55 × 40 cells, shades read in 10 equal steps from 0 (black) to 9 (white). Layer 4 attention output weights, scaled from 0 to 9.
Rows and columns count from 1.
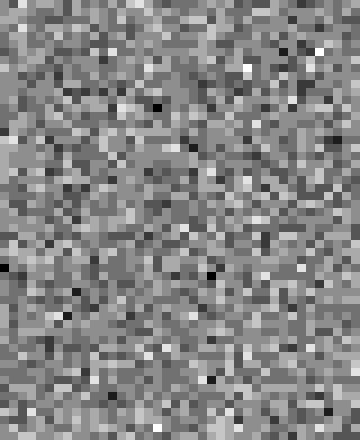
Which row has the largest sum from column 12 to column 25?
17
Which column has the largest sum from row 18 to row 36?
4
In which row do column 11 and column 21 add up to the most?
29
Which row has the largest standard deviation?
14
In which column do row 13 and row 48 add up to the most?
11
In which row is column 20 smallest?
35
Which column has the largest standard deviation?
24
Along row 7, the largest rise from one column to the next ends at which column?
36
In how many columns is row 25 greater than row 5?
13
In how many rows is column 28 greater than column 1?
21
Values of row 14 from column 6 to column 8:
6 3 5
